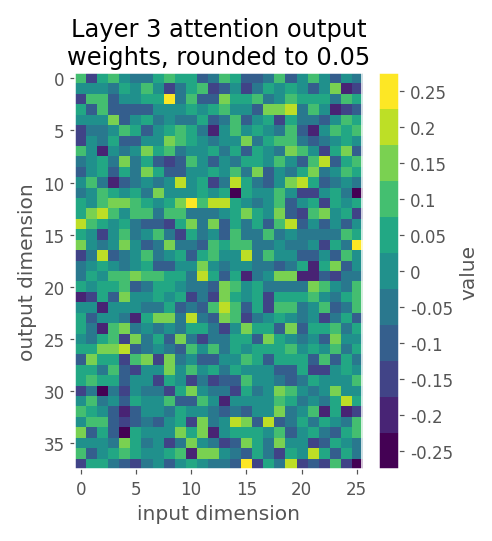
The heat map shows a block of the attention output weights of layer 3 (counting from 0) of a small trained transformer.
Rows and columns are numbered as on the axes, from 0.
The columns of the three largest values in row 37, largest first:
15, 19, 23
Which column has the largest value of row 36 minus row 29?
12
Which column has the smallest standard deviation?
16
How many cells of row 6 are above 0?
9
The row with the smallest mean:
37
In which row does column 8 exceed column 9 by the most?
2
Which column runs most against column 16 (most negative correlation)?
17
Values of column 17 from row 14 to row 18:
-0.1 0.1 -0.05 0.1 -0.05
